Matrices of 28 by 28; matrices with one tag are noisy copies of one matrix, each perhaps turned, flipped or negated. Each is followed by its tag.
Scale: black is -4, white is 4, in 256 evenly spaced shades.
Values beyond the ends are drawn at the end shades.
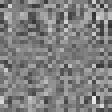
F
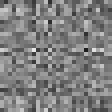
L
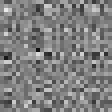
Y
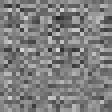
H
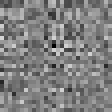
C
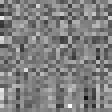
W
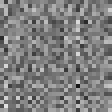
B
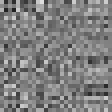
W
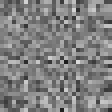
L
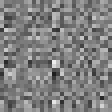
Y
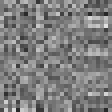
W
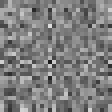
L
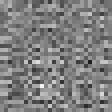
H
